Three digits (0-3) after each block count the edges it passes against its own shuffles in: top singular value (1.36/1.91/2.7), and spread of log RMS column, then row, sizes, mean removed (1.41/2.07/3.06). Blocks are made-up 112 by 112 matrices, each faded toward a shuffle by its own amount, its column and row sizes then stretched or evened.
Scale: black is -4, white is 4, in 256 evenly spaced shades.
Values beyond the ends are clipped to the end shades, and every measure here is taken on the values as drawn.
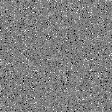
1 2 1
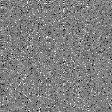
2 1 0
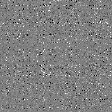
1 2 2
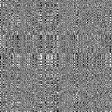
3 3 2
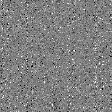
1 2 0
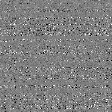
0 1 3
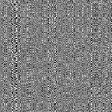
3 3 0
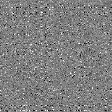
2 1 2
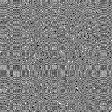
3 1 0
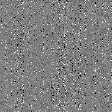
0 3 0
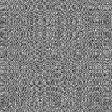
3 0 0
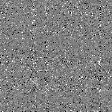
0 2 2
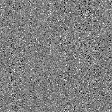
1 2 0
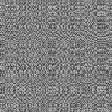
3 1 3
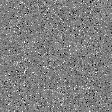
0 1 0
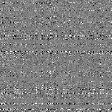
2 2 3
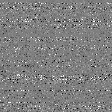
1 0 3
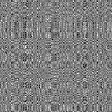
3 3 1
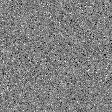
0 0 0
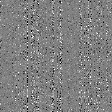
2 3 0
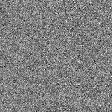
1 0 0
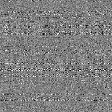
2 0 3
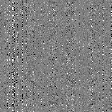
2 3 1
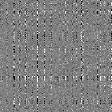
3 3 2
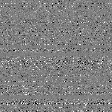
1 1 3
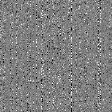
1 3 0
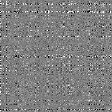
2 3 3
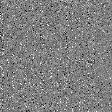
1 2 0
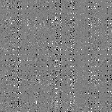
2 3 2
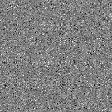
2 0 1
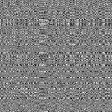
3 1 3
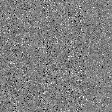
0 2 0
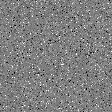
0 0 0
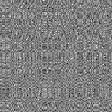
3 0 0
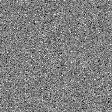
1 1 0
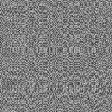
3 2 0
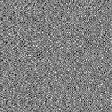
3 0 0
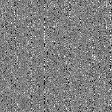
1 3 0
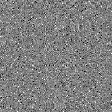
2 1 0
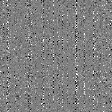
2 3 1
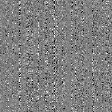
2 3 1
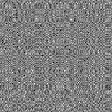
3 1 0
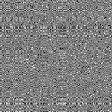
3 0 2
